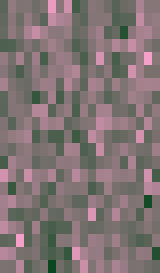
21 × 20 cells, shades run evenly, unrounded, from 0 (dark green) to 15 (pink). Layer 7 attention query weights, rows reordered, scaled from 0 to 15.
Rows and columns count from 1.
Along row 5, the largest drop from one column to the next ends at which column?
20
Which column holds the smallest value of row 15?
2
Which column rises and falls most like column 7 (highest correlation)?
9
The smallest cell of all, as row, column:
21, 7
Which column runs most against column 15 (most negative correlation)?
18
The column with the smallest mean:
11
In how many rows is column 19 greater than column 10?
13
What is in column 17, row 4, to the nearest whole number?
12
